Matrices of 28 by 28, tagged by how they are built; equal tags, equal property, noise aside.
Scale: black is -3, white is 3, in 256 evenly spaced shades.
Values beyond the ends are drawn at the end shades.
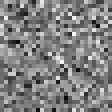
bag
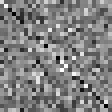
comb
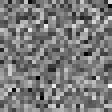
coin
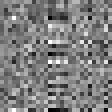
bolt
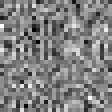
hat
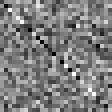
comb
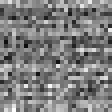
hat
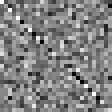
comb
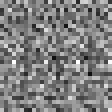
coin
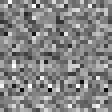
coin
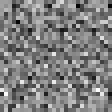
coin
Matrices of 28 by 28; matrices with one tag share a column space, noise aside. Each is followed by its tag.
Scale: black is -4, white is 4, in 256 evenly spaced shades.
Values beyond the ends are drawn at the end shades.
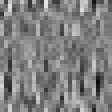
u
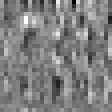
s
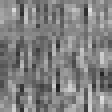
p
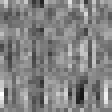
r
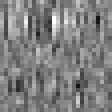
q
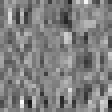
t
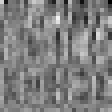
s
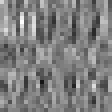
q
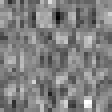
t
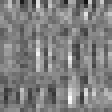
r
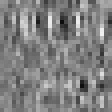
q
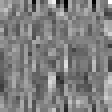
u
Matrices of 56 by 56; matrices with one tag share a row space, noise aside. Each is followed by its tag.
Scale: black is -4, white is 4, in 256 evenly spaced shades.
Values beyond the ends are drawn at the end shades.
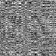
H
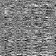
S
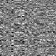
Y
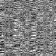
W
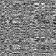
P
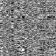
Y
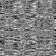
W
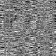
W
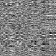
H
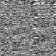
P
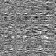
S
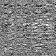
S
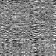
P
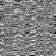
W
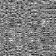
H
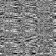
W
